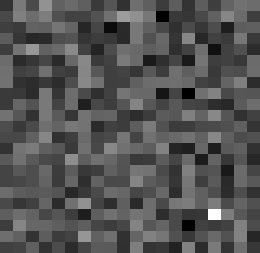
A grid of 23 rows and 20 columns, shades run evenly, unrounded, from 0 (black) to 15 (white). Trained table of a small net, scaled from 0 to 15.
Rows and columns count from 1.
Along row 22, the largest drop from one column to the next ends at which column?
20
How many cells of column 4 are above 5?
17
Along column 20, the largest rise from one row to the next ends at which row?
6
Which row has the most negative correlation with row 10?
11
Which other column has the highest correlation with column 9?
2
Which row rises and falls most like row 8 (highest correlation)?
22
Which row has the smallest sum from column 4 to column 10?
4
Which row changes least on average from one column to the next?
12
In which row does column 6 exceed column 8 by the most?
5
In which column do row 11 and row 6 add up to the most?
7
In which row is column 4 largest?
1
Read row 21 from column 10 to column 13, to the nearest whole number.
4 8 5 6
